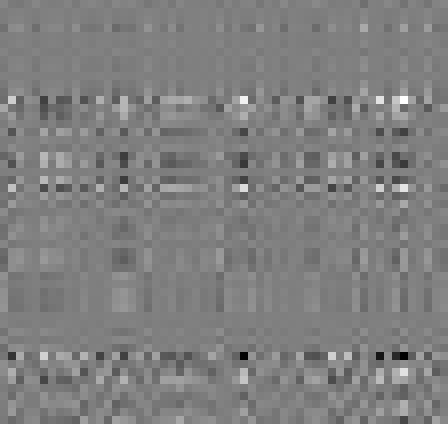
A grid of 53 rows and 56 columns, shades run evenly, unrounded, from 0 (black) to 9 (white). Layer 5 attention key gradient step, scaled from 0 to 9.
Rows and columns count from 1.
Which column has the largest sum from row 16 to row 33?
6
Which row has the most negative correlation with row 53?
51
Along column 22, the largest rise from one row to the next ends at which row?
24
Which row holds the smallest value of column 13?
45
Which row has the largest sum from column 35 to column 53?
13
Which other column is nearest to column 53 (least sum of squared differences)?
18
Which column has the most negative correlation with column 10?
55
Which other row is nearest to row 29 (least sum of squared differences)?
44
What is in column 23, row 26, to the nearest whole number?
5
